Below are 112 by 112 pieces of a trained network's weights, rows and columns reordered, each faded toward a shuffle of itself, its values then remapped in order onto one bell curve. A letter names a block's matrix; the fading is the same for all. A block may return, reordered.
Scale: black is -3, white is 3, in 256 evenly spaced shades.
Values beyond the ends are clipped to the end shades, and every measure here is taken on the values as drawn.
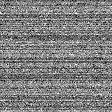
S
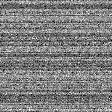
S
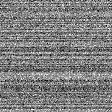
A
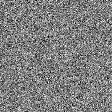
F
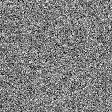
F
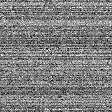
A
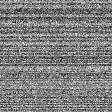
S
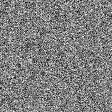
F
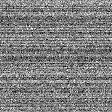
S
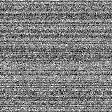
S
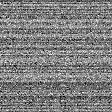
S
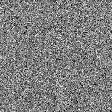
F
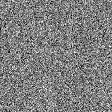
F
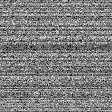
S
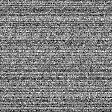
A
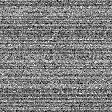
S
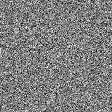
F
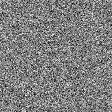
F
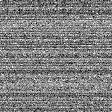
S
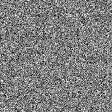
F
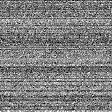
S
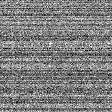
A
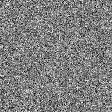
F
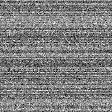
A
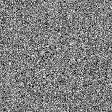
F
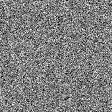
F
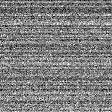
S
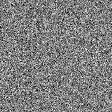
F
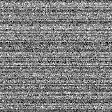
A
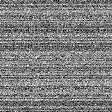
A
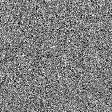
F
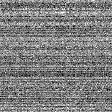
A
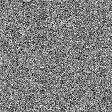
F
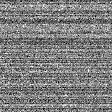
S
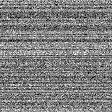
A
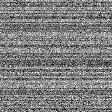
A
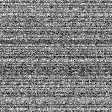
A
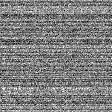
A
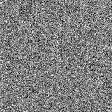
F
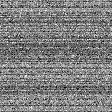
S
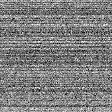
A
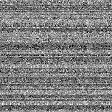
A
